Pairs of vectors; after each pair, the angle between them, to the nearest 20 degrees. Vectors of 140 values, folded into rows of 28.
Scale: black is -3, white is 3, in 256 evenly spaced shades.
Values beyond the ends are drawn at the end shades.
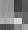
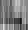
140 degrees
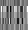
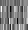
40 degrees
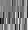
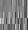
160 degrees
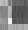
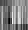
140 degrees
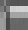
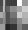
60 degrees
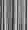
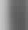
100 degrees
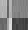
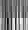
120 degrees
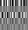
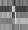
100 degrees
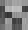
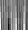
100 degrees
